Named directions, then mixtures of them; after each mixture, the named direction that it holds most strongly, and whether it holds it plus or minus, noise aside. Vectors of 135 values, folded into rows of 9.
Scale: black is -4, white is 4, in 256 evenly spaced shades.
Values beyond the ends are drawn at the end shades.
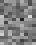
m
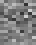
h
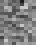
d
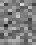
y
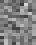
d, plus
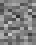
y, minus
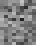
d, minus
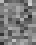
m, minus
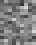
d, plus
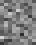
m, minus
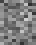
h, minus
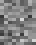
m, minus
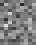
y, minus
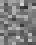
d, minus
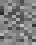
d, plus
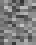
d, plus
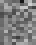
d, plus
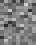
d, plus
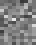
m, minus
